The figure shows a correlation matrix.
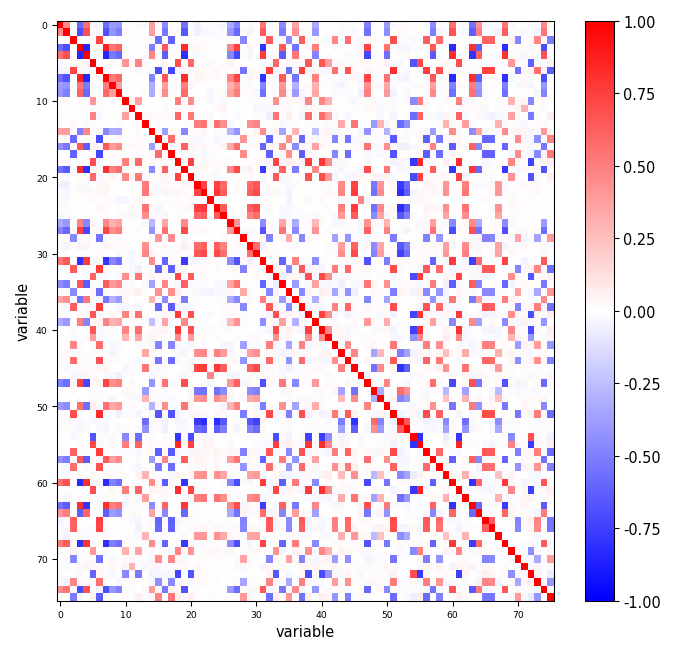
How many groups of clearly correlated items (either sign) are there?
6
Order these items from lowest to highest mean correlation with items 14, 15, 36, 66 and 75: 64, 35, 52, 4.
52, 35, 64, 4
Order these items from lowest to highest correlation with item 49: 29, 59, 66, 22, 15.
15, 66, 59, 29, 22
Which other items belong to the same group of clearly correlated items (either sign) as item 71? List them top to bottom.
11
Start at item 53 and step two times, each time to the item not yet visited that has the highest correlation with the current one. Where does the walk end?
48
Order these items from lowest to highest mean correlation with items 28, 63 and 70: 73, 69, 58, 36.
58, 73, 36, 69
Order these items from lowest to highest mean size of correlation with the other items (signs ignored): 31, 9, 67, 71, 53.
71, 67, 53, 9, 31
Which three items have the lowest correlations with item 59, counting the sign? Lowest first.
52, 53, 48
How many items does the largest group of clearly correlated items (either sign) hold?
24
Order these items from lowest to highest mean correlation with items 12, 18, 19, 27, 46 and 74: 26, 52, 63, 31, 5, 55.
31, 52, 26, 63, 5, 55
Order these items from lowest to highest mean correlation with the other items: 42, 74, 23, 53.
53, 74, 23, 42
